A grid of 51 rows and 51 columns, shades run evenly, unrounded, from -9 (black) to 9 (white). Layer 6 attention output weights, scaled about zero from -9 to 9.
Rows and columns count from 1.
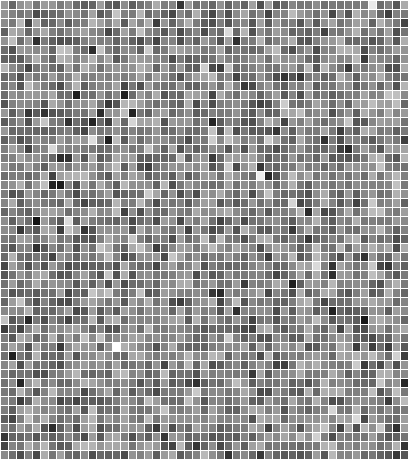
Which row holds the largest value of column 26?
8
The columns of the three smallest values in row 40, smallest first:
2, 51, 33
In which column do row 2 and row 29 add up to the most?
37
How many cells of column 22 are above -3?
44
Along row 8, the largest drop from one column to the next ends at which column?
27
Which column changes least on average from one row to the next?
26
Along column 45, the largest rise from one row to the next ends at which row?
40
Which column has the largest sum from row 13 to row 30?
47
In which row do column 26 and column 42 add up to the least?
30
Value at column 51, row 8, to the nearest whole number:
3
